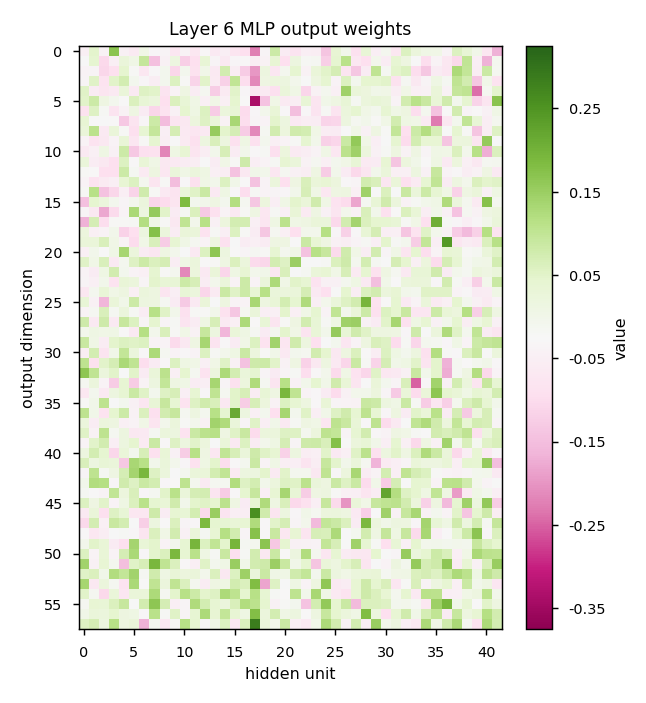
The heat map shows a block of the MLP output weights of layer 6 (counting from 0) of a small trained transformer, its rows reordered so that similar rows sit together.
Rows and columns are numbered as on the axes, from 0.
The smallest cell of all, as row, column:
5, 17
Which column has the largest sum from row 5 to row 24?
41
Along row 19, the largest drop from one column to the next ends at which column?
37
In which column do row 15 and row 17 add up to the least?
0
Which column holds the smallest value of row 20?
22
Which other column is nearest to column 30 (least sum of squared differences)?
32
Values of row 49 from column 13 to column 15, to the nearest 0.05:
0.1 0.05 0.2
